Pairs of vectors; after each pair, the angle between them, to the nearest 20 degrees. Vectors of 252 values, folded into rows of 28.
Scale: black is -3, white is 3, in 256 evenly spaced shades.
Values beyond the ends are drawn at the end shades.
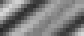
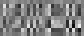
80 degrees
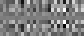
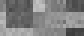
100 degrees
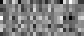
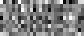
160 degrees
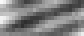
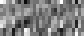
60 degrees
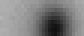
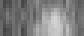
160 degrees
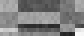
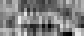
40 degrees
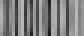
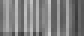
160 degrees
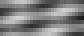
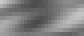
80 degrees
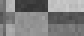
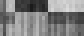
20 degrees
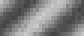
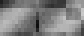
140 degrees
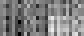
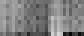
60 degrees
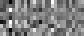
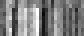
100 degrees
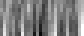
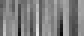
60 degrees
